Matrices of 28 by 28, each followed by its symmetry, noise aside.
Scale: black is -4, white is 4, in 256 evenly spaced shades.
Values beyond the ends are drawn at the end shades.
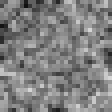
symmetric.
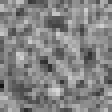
symmetric across the other diagonal.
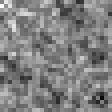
symmetric.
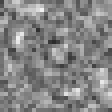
symmetric across the other diagonal.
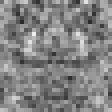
mirrored left to right.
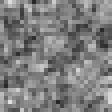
no symmetry.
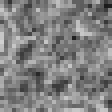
symmetric across the other diagonal.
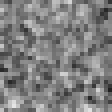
antisymmetric.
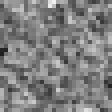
antisymmetric.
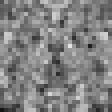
mirrored left to right.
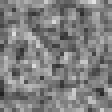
antisymmetric.
